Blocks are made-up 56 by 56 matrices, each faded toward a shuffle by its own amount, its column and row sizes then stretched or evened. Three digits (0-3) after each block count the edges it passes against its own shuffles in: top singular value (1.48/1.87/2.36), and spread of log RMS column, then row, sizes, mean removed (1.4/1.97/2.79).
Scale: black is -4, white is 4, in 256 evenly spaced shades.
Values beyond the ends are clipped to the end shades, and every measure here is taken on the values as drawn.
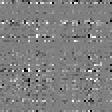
1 2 3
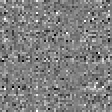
1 2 2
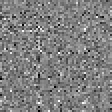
0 2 1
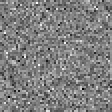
1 0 0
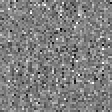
0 1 0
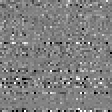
1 1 3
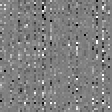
2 3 0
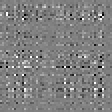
3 2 3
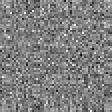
2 0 0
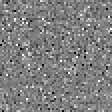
0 0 0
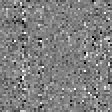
0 2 0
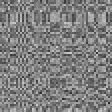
3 1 1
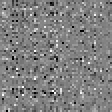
2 2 1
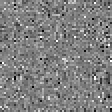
1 1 1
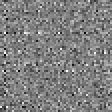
1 1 2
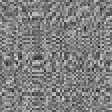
3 0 1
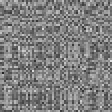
3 0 0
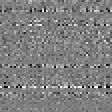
2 0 3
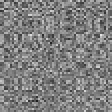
3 1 2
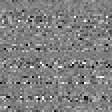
1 0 3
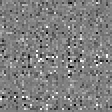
0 2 2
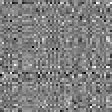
3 0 2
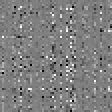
0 3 2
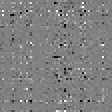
1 2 2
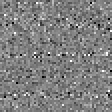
0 0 2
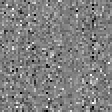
0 2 0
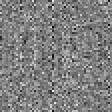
2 2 0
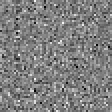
1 1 0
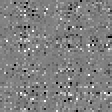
1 2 2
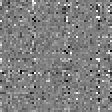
1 2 2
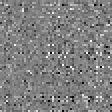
2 1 2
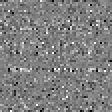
1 0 2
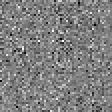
1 1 0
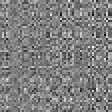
3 3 2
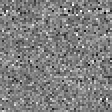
0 0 1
